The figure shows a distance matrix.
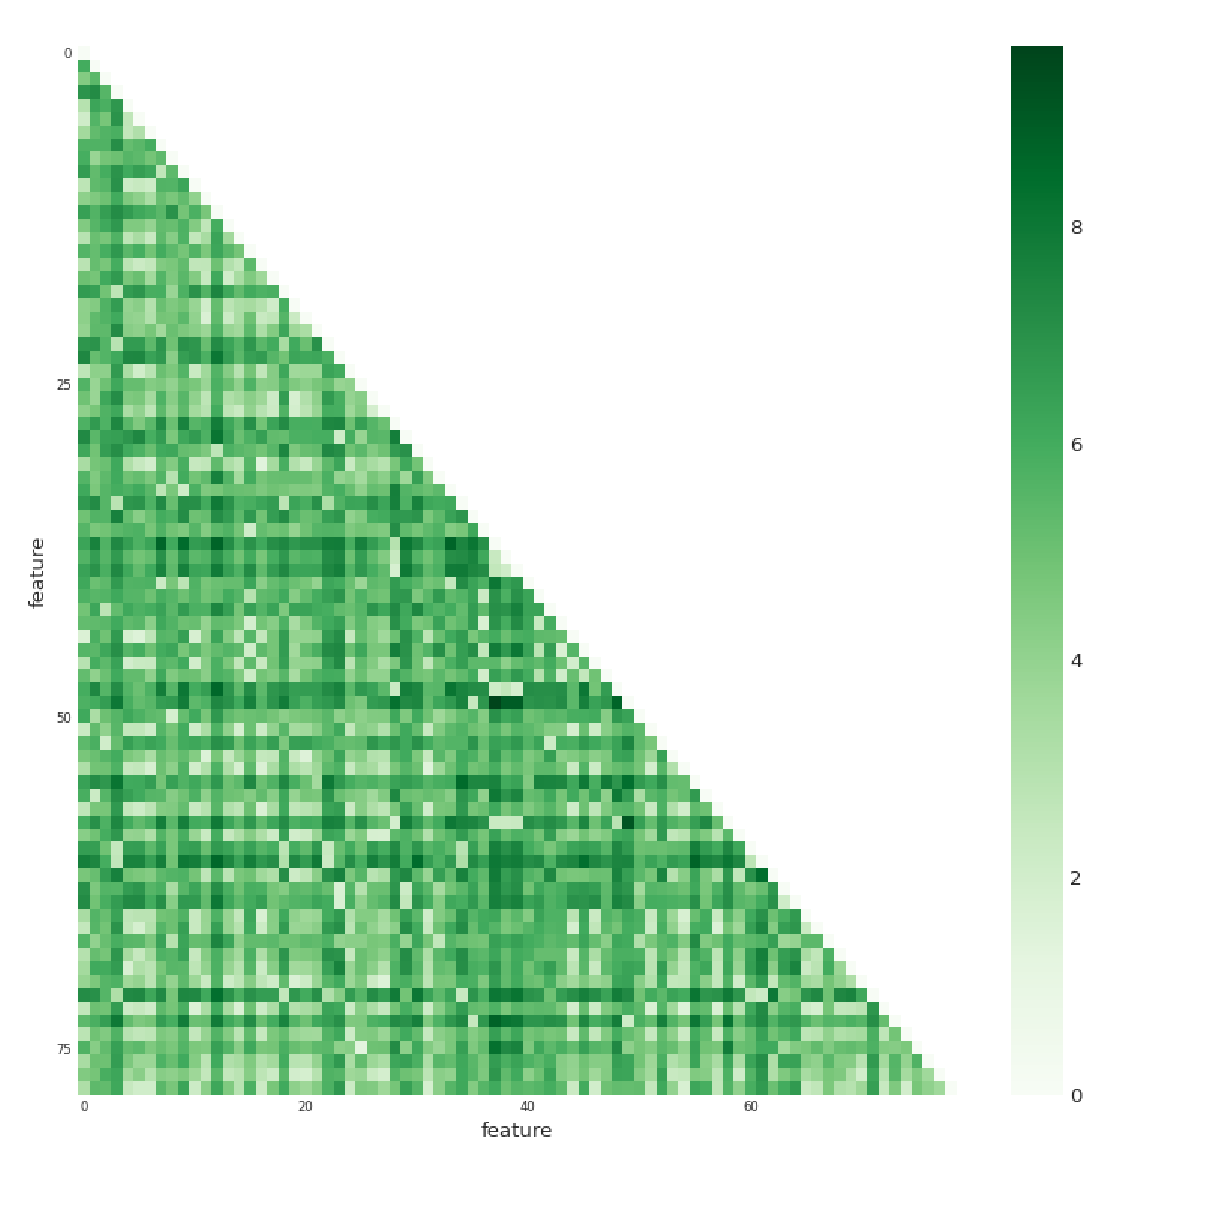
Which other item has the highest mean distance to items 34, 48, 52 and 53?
49
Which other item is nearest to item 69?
4
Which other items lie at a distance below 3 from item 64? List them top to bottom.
23, 29, 63
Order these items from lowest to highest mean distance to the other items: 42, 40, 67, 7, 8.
8, 67, 40, 7, 42
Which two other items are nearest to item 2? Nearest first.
52, 42
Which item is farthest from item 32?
12
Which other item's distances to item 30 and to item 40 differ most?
7
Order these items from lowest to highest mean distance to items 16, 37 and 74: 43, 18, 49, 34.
43, 18, 34, 49
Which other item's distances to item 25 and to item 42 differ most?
75
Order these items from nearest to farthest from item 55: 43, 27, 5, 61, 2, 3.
27, 5, 2, 43, 3, 61
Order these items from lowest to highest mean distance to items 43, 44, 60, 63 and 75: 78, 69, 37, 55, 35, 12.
78, 69, 35, 12, 55, 37
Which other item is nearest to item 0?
44
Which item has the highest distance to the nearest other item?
55
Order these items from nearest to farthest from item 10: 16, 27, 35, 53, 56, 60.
16, 27, 53, 35, 56, 60
